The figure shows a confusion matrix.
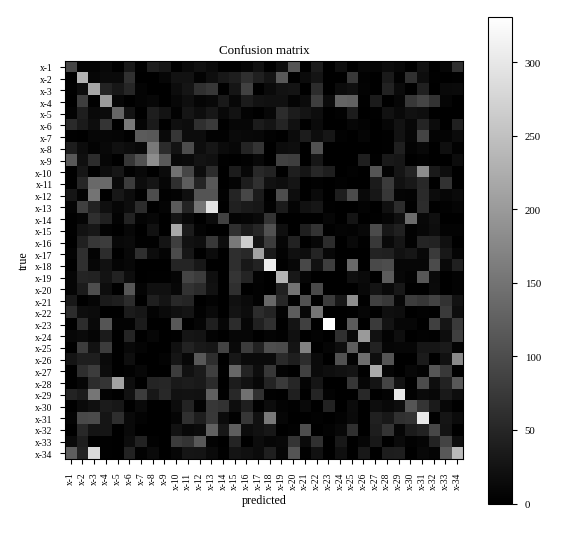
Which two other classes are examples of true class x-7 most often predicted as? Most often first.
x-8, x-31
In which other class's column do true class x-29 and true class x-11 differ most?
x-4
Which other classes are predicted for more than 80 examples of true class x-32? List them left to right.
x-13, x-15, x-21
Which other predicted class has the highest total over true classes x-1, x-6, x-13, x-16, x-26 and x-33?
x-12
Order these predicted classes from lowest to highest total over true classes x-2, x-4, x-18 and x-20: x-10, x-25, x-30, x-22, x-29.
x-29, x-10, x-30, x-22, x-25
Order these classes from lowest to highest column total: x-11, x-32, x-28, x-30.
x-30, x-32, x-28, x-11
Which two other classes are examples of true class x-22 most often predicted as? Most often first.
x-20, x-33
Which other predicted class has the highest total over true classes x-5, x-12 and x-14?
x-3
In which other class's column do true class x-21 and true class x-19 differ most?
x-25
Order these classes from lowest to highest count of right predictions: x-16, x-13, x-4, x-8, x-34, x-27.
x-8, x-4, x-27, x-34, x-16, x-13
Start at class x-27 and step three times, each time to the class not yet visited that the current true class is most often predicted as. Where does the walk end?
x-31
